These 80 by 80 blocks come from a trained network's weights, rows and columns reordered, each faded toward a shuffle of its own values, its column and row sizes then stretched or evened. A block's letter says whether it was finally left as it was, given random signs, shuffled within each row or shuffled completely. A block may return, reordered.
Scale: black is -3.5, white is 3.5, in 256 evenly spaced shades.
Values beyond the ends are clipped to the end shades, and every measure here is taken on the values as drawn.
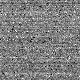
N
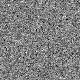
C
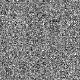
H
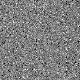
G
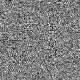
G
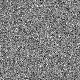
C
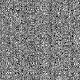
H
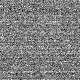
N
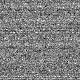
N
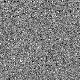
N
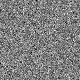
C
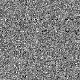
G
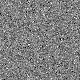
C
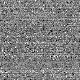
H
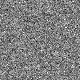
C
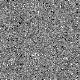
G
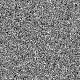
C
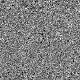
N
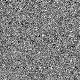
N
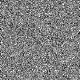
G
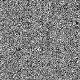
H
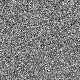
C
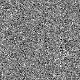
G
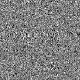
H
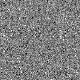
G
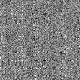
H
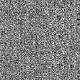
H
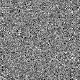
G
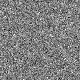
C
